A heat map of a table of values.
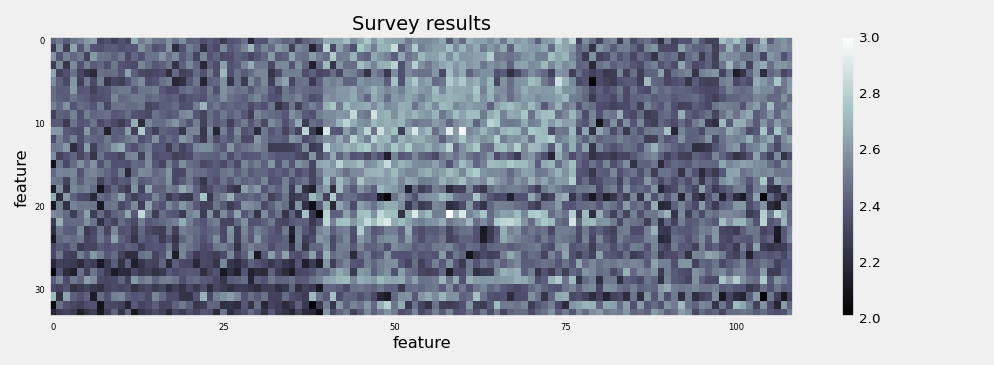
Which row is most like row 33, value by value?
27
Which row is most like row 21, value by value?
11
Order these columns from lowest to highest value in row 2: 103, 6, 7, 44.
7, 103, 6, 44
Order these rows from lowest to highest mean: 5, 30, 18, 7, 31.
30, 31, 18, 5, 7
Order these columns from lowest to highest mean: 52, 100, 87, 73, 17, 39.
39, 17, 87, 100, 73, 52
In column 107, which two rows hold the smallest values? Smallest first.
31, 19
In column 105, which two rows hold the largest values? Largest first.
8, 12
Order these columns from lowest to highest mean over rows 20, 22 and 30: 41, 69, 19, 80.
41, 80, 69, 19
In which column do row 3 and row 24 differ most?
106
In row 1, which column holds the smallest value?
38
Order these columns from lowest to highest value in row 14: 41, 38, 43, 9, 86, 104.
9, 104, 86, 43, 38, 41
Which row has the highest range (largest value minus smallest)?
21
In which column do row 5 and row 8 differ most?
22
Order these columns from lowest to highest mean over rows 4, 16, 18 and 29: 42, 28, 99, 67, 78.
78, 67, 28, 99, 42
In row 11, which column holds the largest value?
60
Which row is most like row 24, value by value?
23
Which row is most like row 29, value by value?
0
